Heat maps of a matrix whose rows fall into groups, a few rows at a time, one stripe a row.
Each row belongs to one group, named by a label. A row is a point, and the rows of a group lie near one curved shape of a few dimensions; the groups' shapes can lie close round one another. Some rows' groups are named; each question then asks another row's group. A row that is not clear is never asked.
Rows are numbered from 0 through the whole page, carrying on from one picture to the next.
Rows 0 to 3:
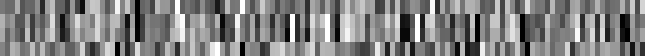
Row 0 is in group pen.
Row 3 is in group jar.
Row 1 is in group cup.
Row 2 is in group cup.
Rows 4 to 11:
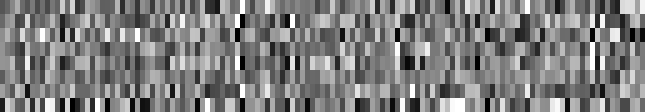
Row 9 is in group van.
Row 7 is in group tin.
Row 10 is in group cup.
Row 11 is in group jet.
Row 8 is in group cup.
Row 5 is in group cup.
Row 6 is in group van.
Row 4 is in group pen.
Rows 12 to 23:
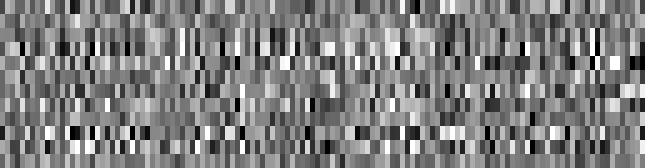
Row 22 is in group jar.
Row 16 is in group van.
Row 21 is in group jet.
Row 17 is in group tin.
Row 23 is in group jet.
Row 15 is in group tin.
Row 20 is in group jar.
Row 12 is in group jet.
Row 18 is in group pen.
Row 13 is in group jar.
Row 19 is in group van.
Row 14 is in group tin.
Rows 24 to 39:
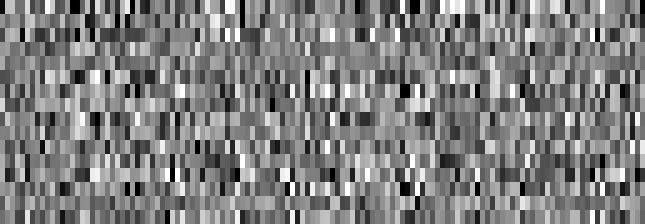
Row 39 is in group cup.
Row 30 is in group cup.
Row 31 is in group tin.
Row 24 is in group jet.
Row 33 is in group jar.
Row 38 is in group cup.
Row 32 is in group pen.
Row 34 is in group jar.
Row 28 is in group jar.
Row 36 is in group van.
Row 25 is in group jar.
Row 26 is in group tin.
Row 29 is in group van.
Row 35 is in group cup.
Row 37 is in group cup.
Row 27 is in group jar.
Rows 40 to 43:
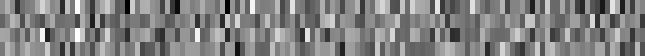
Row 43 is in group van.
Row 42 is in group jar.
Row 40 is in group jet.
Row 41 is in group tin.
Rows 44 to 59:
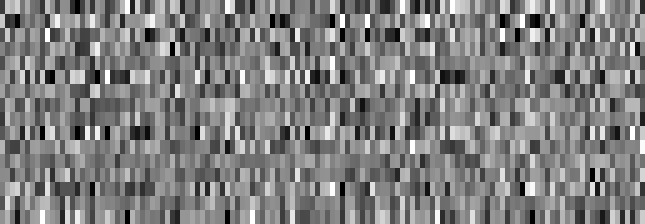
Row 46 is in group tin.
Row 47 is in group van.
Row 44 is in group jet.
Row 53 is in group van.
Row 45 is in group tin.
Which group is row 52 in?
jet
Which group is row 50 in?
van
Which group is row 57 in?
tin
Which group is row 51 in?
cup
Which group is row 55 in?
jar
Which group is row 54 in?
jar
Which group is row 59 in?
jet
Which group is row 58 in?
jet
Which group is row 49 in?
jet
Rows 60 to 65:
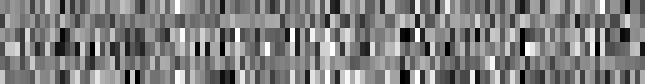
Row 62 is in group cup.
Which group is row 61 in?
cup
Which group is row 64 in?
jar
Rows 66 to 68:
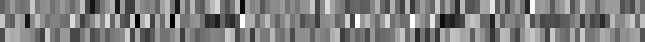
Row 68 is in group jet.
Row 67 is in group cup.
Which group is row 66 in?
jar
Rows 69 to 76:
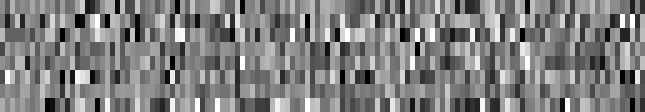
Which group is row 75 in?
van
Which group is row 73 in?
cup
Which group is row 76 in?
jar
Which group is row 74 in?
van
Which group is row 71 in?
cup
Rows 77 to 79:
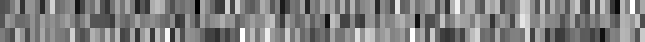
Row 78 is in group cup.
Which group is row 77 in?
van
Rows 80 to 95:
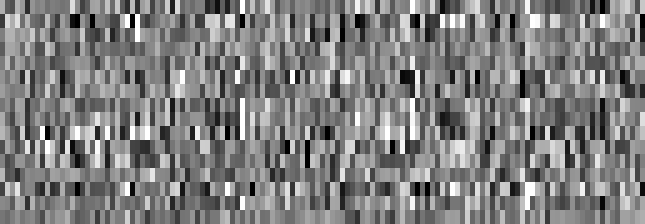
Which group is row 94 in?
cup
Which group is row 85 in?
cup
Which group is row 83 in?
tin
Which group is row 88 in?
cup
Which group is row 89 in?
jar
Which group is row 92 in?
tin
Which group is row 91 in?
van
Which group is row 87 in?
cup
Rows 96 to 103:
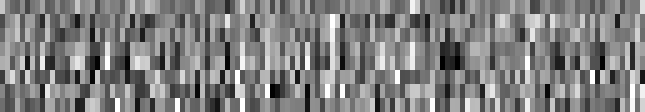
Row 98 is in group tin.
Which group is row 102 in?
jar
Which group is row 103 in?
pen
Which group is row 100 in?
jet
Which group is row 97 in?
tin
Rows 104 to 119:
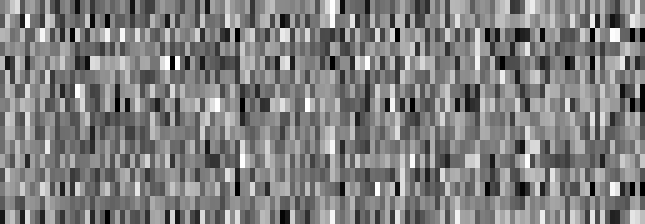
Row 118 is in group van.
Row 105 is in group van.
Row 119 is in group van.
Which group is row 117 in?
van
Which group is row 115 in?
cup
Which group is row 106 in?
van
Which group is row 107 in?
cup
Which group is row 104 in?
tin
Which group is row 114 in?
tin
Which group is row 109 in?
tin
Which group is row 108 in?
van
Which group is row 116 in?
jet
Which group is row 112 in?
cup
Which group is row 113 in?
tin
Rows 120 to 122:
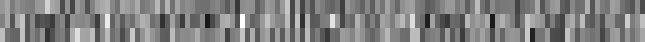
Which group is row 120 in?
van
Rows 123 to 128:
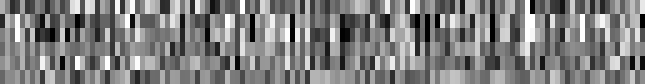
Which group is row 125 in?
jet
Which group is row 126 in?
cup
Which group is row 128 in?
van
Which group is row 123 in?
jar
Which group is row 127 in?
van
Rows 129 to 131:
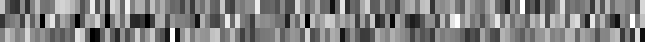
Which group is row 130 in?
van
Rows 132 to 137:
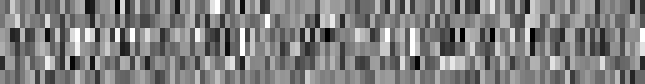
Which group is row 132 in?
jar
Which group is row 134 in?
jar
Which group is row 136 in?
jet
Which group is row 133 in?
tin
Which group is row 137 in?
jar
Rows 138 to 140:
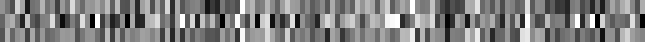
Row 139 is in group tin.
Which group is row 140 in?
cup
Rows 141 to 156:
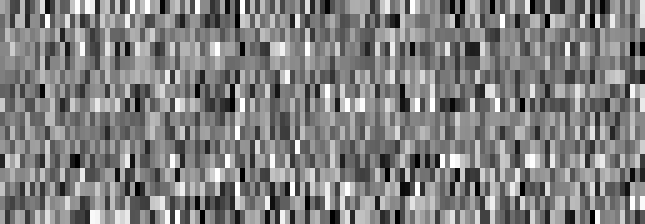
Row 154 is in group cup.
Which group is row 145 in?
jar
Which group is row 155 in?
jar
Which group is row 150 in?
tin
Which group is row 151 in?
tin
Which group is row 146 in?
van
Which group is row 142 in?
tin
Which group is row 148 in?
cup
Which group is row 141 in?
jar
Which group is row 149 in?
van
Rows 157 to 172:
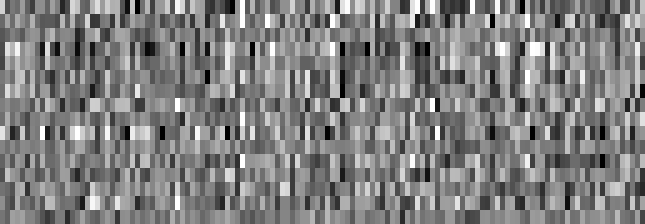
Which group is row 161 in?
jet
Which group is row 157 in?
cup
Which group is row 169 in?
jet
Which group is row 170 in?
van
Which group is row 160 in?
tin
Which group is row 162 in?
jet
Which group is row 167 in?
jar
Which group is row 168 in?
cup
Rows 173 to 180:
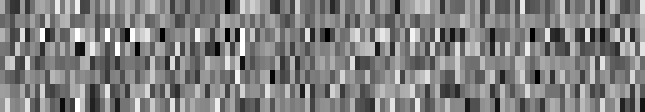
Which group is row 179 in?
jet
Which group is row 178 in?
tin
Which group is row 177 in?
cup
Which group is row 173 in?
tin
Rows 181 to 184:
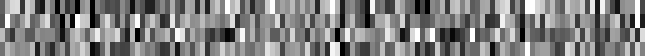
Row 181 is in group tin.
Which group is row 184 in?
pen
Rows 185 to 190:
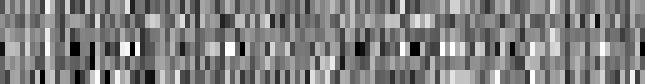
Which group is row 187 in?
van
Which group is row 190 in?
van
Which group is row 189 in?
tin
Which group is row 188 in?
jet
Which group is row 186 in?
tin
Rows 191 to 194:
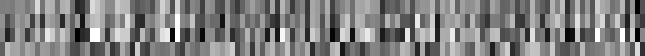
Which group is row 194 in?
jet
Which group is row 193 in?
van
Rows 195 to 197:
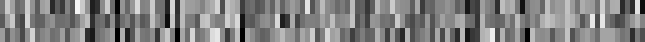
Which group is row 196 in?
cup
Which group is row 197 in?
jar
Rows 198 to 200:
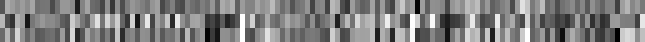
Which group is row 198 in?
cup
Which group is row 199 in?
cup
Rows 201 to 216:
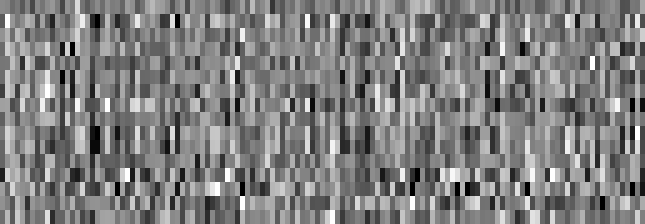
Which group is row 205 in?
tin
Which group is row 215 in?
cup
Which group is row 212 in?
tin
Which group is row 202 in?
pen
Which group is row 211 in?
pen
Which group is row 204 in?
van
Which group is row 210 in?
pen
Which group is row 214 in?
jar
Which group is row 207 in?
jet
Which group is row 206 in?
van
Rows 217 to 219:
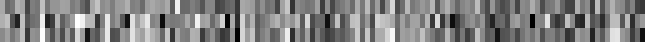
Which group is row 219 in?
van
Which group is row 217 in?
van
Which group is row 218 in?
jar
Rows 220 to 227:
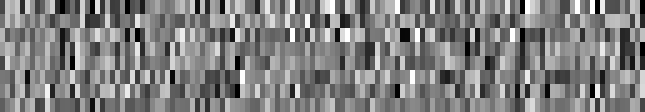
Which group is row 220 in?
tin
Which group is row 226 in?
tin
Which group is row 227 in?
tin
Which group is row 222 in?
cup
